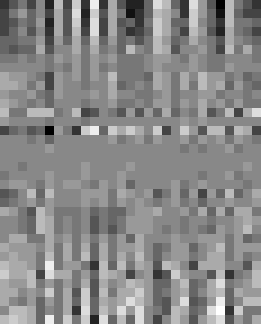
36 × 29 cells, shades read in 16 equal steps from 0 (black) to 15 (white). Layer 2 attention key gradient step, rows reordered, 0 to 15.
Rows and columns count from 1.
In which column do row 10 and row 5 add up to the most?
18
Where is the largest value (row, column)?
35, 25
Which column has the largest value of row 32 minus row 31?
15
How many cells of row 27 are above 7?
20
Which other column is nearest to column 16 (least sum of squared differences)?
10
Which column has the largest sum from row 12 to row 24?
28
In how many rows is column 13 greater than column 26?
13
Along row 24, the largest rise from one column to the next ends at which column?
5
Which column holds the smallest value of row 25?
11
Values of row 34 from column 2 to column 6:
8 7 9 6 9
